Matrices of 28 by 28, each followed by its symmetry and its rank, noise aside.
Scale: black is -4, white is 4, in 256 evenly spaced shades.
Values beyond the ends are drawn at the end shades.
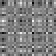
symmetric, rank one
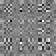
symmetric, rank two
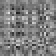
antisymmetric, rank two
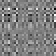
no symmetry, rank one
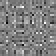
antisymmetric, rank two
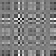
symmetric, rank one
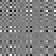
symmetric, rank one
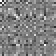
symmetric, rank three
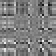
antisymmetric, rank two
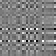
no symmetry, rank one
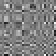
no symmetry, rank two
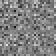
no symmetry, rank three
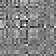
symmetric, rank three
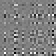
antisymmetric, rank two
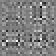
antisymmetric, rank two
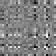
antisymmetric, rank two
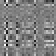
no symmetry, rank one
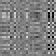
no symmetry, rank one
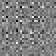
no symmetry, rank two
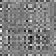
no symmetry, rank two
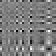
symmetric, rank one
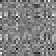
no symmetry, rank three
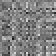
no symmetry, rank three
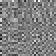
no symmetry, rank three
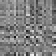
no symmetry, rank two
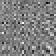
no symmetry, rank three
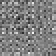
symmetric, rank three
